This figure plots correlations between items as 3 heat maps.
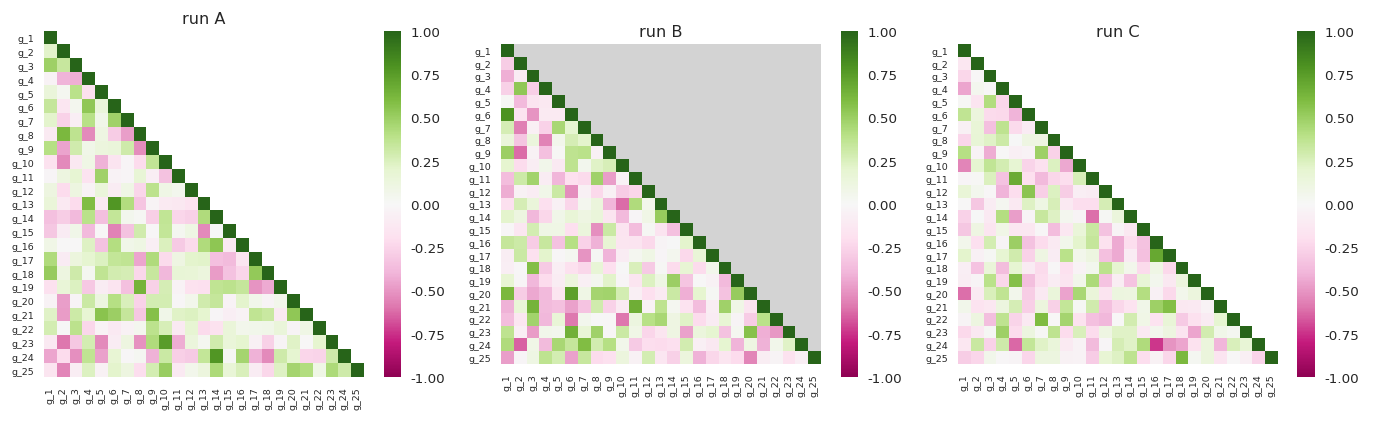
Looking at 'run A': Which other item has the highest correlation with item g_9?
g_21
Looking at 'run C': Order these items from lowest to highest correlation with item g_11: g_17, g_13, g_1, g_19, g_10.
g_13, g_1, g_17, g_10, g_19
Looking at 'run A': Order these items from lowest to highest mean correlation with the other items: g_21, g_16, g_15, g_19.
g_15, g_19, g_16, g_21
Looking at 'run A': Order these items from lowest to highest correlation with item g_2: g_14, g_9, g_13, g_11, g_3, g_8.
g_9, g_14, g_13, g_11, g_3, g_8
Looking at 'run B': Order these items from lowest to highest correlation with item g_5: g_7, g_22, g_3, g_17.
g_3, g_17, g_22, g_7
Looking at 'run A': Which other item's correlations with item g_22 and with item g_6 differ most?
g_13
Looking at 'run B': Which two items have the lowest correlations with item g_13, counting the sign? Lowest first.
g_10, g_9
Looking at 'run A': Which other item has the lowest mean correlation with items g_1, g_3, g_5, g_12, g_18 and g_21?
g_24
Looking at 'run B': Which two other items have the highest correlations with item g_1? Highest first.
g_6, g_20
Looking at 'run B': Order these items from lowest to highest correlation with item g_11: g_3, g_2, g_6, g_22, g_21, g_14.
g_6, g_14, g_22, g_2, g_3, g_21
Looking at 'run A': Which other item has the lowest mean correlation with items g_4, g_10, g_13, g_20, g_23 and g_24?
g_2
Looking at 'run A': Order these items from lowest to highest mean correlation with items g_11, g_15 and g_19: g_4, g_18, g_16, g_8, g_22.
g_4, g_18, g_16, g_22, g_8
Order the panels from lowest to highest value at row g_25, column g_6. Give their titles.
run B, run C, run A
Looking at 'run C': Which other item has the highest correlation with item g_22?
g_7
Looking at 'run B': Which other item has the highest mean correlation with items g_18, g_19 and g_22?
g_21
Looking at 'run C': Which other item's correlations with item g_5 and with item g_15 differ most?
g_24
